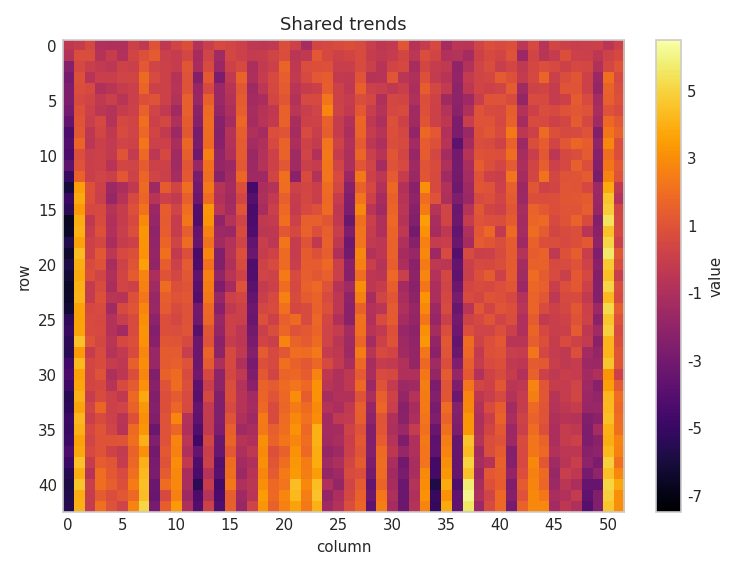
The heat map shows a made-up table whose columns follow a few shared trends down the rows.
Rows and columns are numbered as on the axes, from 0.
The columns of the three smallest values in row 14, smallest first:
0, 17, 12
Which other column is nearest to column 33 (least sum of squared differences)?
20
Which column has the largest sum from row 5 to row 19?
50
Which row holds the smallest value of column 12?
40
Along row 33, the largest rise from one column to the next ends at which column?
1
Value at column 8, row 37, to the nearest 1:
-3
